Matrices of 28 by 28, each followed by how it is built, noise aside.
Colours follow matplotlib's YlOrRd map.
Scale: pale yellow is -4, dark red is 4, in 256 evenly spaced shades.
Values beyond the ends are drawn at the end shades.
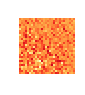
lower triangular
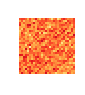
Hankel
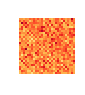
Toeplitz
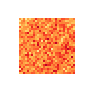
Hankel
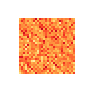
Toeplitz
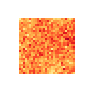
smooth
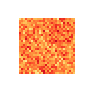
Toeplitz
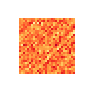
Hankel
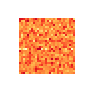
uneven rows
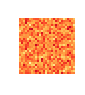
repeating rows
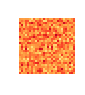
blocks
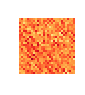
Toeplitz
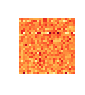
uneven rows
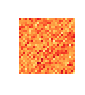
Hankel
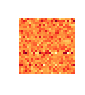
uneven rows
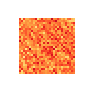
Toeplitz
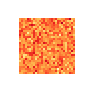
noise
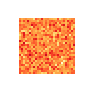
noise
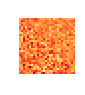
lower triangular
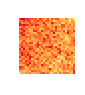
smooth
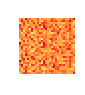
repeating rows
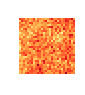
smooth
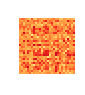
blocks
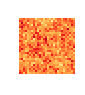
smooth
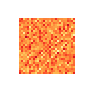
Hankel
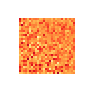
lower triangular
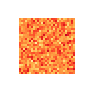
noise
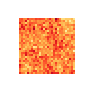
smooth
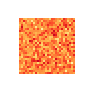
noise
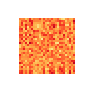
blocks
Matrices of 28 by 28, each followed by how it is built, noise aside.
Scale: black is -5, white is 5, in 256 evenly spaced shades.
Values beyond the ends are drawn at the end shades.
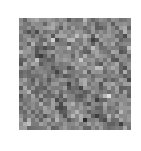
Toeplitz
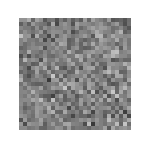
Toeplitz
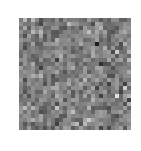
repeating rows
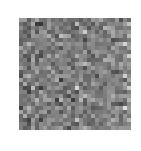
repeating rows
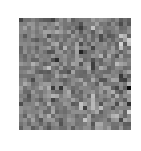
uneven columns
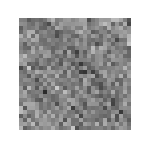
Toeplitz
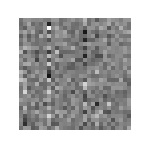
uneven columns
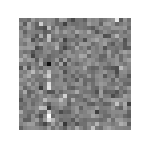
uneven columns
